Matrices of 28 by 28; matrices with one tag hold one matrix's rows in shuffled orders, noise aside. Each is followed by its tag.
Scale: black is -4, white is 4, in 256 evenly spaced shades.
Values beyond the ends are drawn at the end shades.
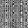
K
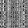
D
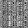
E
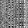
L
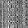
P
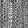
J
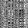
L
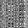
L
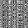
E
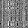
P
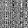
K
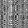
J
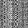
J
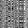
L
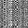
J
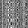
P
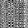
L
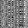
L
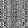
D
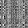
D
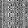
P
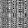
E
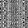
D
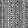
P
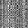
P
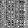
L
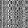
P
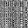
K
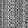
P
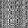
P
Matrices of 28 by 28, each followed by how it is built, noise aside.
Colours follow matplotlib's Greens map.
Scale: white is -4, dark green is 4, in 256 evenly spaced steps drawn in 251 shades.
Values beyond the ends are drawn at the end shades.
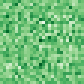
low rank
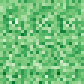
repeating columns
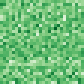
repeating columns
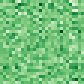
low rank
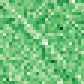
Toeplitz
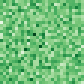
noise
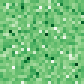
sparse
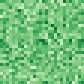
blocks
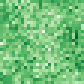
smooth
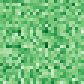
low rank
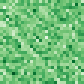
Toeplitz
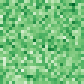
noise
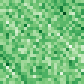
Toeplitz
